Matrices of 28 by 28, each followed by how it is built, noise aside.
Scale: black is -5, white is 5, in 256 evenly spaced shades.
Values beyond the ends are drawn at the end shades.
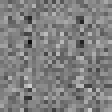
low rank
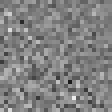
lower triangular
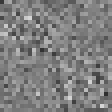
block diagonal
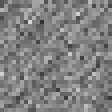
Hankel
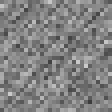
Hankel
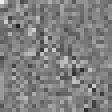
block diagonal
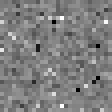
sparse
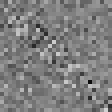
banded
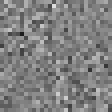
block diagonal
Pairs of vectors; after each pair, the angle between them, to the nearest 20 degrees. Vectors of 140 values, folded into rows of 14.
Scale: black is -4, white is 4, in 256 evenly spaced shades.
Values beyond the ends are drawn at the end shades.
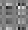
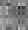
140 degrees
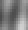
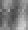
20 degrees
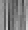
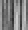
80 degrees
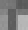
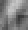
120 degrees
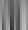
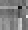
80 degrees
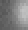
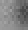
160 degrees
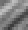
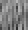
60 degrees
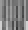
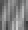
140 degrees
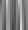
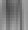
120 degrees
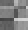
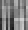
60 degrees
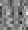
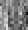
140 degrees
